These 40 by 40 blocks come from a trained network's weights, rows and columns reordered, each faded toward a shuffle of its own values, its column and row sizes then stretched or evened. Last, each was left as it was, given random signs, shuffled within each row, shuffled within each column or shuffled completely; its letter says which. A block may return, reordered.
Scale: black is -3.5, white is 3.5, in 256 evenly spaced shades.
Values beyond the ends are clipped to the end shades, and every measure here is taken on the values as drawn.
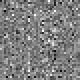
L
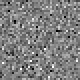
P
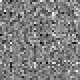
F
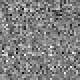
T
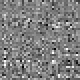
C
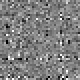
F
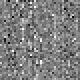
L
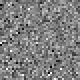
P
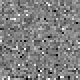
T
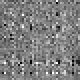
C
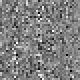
L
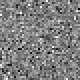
P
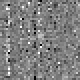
L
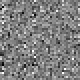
L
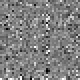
F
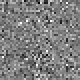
F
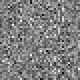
L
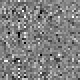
F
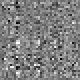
C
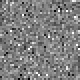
P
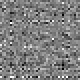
C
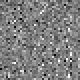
L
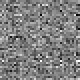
C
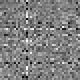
C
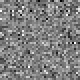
T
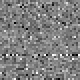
T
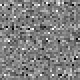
T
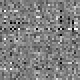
F
